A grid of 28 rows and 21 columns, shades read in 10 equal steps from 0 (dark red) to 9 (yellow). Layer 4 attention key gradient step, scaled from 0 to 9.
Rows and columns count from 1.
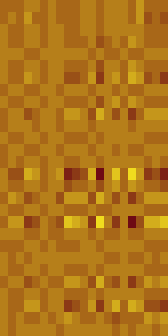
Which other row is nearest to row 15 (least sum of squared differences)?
26
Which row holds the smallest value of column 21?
15
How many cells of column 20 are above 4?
11
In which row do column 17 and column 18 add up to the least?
19
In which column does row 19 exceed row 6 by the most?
13
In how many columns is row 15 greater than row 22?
8
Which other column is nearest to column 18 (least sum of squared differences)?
4
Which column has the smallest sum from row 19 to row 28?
17
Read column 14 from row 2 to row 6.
5 5 4 4 5
